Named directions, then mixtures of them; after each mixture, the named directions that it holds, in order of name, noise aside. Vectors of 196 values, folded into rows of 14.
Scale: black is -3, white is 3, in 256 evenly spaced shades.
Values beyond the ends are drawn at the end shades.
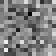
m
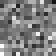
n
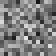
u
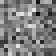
m, u.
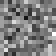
m, n, u.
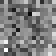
m.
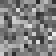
n, u.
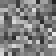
n, u.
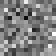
m, n, u.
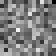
m, n.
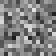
u.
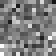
n.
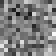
m, n.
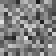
u.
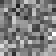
m, n, u.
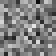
u.
